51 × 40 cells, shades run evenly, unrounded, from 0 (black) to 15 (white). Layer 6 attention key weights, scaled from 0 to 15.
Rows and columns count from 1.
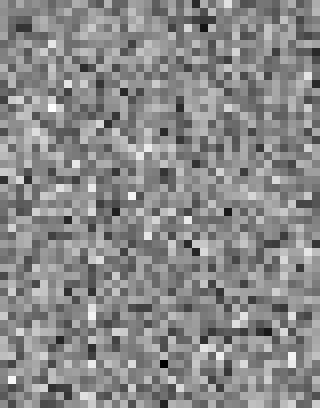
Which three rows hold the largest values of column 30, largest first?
41, 7, 5
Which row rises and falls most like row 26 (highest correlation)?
40
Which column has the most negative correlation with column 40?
11
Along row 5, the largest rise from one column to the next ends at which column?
30
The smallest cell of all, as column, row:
21, 46
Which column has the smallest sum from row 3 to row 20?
23
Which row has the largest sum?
25
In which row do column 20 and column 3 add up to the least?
27
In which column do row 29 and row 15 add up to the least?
12
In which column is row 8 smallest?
29
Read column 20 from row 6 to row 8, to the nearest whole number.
10 11 8
